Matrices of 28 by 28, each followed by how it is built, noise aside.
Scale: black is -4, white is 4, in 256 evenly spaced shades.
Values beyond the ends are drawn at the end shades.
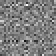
low rank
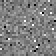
sparse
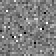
sparse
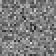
low rank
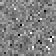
sparse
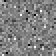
sparse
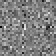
low rank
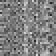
repeating rows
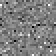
sparse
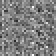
repeating rows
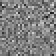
low rank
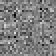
low rank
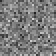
repeating columns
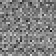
repeating columns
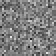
repeating rows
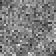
smooth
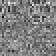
low rank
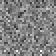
repeating columns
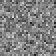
repeating rows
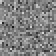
repeating rows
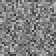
repeating columns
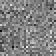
low rank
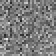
repeating rows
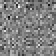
low rank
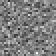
low rank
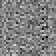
repeating rows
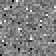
sparse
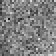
smooth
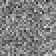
repeating rows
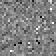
sparse
